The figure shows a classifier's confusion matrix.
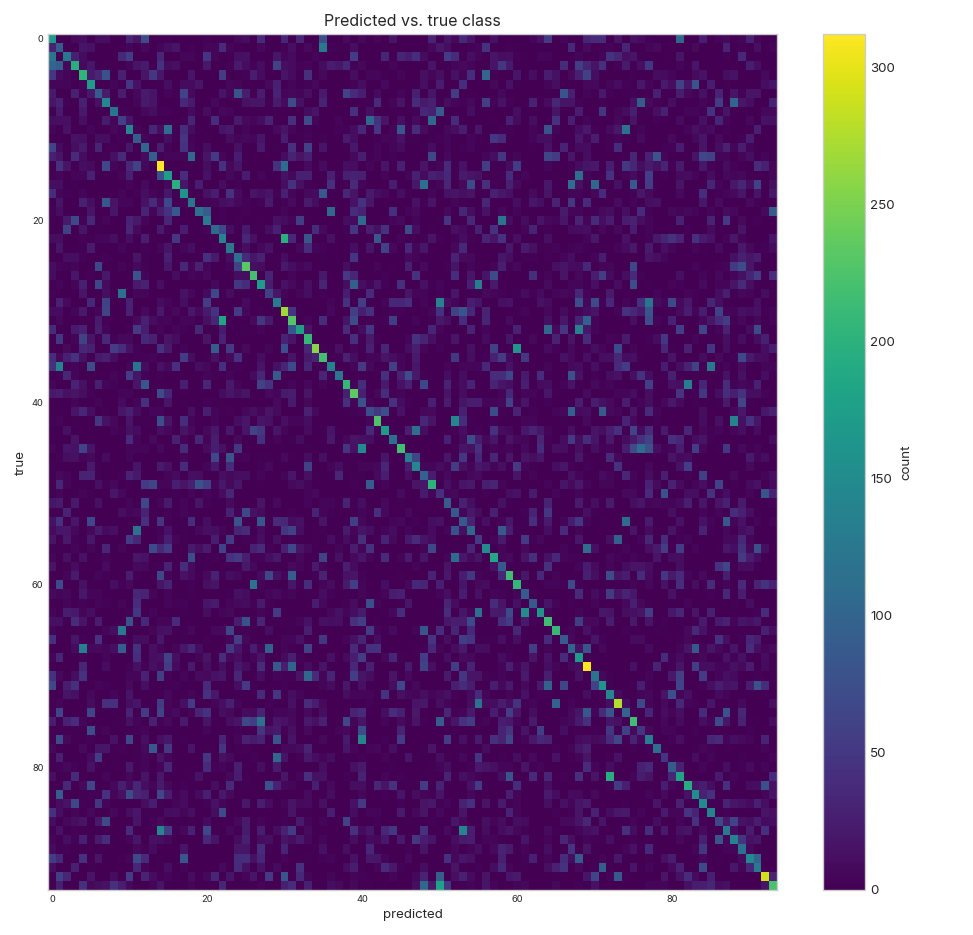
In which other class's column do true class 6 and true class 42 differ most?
88
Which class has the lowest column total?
37
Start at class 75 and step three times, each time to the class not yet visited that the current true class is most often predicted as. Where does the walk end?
73
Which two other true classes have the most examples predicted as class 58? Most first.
20, 54
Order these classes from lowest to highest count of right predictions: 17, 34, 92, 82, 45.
17, 82, 45, 34, 92
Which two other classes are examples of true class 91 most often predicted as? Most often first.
71, 84
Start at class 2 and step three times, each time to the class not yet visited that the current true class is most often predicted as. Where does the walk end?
72
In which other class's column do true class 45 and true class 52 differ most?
40
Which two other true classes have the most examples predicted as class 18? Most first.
13, 57
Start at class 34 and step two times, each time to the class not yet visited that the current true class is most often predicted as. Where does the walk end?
26
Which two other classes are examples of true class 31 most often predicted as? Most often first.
22, 69
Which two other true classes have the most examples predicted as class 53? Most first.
87, 30
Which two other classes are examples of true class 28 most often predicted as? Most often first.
9, 21
